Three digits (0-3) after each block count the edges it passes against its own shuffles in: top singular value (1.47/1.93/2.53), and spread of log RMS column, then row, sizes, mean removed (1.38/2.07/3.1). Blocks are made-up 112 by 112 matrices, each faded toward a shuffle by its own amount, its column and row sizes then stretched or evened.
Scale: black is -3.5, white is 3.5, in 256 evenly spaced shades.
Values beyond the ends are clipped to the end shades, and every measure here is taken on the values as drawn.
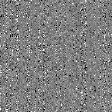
0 3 1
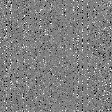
0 3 0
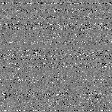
0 0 3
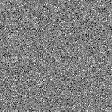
2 0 0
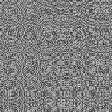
3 0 0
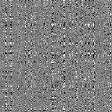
3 3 2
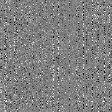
1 3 1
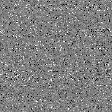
1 0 2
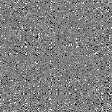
2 2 2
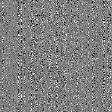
0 3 1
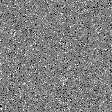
0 1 0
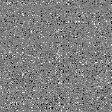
0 2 2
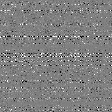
3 1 3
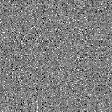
2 1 1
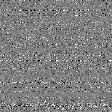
2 0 3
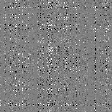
0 3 2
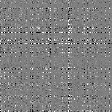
3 3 3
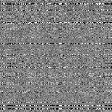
3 1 3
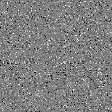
2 1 1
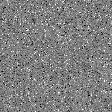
1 0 0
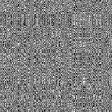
3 3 0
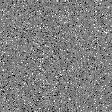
1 1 0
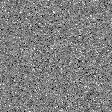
1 0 0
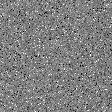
0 0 0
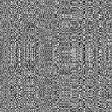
3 3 1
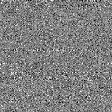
2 0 2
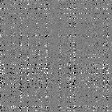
1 3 3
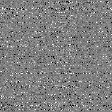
0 1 3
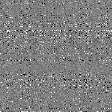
1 2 3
